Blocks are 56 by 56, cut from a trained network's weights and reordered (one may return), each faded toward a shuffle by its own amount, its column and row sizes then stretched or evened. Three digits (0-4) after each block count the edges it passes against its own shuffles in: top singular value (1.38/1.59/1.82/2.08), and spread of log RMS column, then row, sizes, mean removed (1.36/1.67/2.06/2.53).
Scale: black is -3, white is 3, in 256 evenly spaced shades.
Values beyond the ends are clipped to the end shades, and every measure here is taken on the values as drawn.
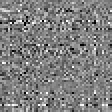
2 1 4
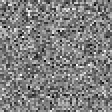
3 0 1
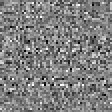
3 0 4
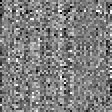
2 3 1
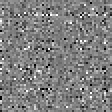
1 3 3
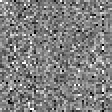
1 3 1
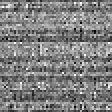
4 3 0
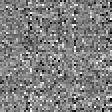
0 3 0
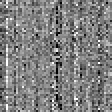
3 4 0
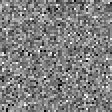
0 0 0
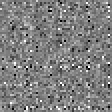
1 3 3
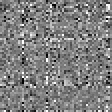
3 4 3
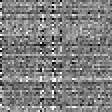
4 4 1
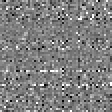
1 2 4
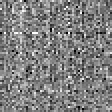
2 1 2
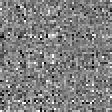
1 2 3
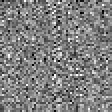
3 3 0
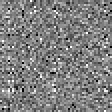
3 2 0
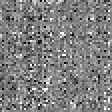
0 4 4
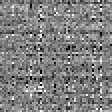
2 4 0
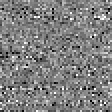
0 1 4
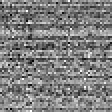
4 1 0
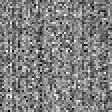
2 0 1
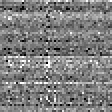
4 2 4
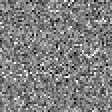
0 0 0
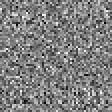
3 0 1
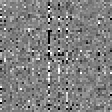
2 4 2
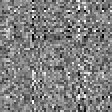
3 3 2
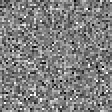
0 1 1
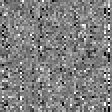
1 4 1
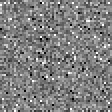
1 1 1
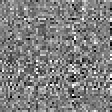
3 3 3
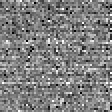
2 2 1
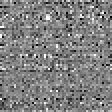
0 2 4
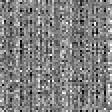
4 4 3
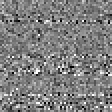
2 1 4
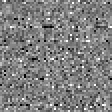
0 0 3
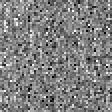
0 1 0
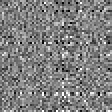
4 2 2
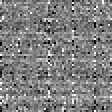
2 3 0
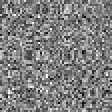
4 3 0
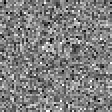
1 0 0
